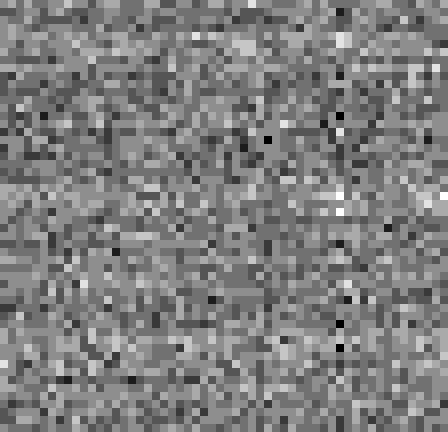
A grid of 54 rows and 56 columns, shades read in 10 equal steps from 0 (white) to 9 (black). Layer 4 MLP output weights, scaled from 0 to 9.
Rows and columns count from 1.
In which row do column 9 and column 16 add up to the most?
48
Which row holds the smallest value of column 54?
26
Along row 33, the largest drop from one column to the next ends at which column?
10
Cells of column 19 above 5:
7
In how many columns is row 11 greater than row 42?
31
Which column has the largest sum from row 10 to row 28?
14
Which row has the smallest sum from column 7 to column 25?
43
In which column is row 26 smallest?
54
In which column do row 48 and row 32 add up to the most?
9
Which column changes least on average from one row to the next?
35
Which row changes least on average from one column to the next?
2
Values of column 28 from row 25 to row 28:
5 5 5 5
